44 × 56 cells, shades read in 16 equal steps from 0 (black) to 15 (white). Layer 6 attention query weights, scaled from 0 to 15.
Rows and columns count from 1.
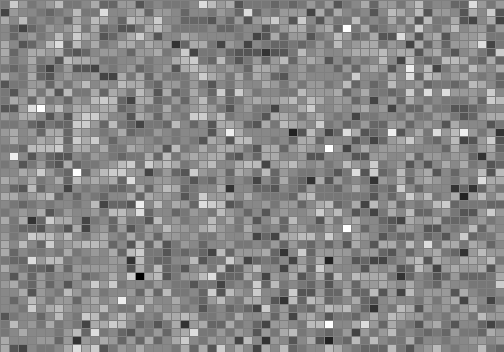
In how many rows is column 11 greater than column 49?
26
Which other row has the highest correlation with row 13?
15
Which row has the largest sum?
19
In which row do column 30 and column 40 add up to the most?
22
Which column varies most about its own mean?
37
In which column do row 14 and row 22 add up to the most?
5
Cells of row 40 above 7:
37
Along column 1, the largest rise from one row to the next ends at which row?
3
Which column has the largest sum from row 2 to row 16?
9
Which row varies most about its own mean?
17
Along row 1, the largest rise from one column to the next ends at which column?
53
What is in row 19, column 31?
10
